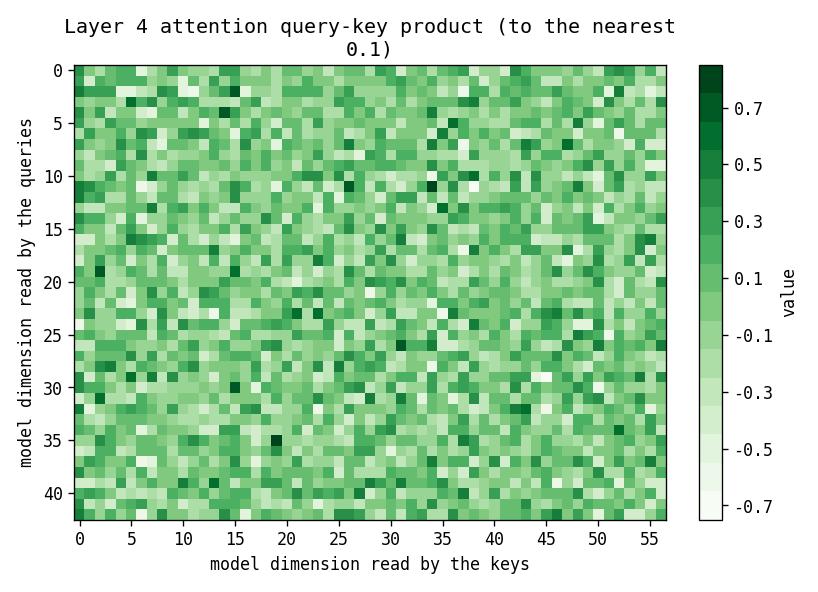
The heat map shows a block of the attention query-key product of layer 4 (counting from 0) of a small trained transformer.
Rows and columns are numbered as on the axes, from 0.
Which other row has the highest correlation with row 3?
29
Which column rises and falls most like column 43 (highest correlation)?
32
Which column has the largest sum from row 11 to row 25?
26
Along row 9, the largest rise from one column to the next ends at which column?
4
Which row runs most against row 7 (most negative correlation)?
35
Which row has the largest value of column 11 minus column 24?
28
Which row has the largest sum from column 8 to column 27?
40
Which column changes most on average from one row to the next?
34
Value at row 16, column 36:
-0.1
